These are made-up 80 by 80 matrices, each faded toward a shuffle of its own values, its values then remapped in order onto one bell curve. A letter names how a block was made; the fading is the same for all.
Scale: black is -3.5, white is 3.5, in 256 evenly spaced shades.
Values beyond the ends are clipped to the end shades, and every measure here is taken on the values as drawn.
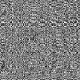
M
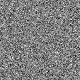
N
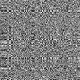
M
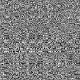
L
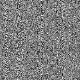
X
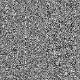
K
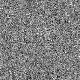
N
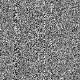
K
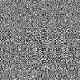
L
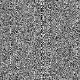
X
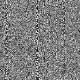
X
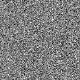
K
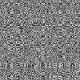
M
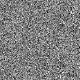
K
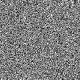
N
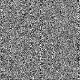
K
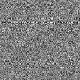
L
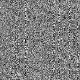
X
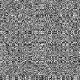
M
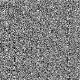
K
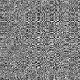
M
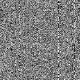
X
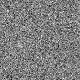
N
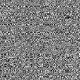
L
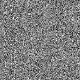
K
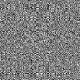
M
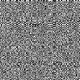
M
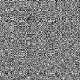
M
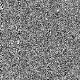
K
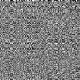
M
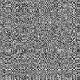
M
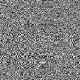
L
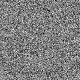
N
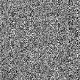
K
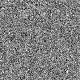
N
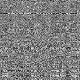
L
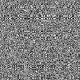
L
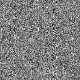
K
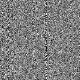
X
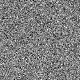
N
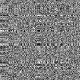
M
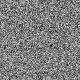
N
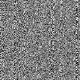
X
